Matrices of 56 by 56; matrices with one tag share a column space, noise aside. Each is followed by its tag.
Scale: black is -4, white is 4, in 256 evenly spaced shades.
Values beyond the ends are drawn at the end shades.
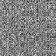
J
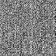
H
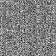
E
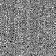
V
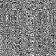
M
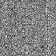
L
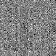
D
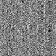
E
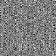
D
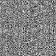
E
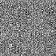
H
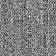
M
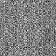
E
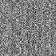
H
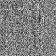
M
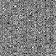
L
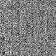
V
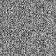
H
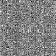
E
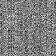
L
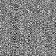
V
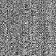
V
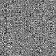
V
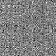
E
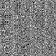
L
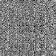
D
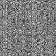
M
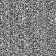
M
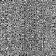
D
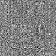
E
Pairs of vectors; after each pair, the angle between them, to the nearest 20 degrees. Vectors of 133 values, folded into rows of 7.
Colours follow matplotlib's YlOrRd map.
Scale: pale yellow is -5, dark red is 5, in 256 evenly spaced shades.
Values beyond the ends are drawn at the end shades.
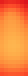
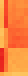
100 degrees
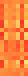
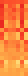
40 degrees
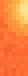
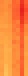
140 degrees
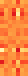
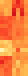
60 degrees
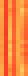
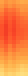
80 degrees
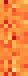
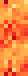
40 degrees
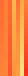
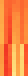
60 degrees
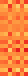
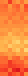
120 degrees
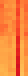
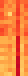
20 degrees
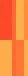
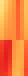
140 degrees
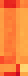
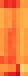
20 degrees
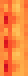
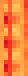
20 degrees
